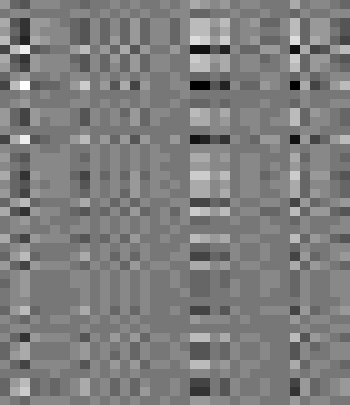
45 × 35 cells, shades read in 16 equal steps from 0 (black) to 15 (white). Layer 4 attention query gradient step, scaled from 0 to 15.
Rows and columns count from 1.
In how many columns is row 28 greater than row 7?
13
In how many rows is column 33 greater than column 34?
21
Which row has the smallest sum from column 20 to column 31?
10
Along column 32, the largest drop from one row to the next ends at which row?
6
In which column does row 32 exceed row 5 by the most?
3
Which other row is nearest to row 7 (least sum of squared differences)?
20
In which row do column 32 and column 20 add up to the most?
5
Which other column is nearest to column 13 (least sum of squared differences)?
11
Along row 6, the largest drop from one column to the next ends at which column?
4
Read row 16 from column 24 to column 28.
8 7 6 9 9
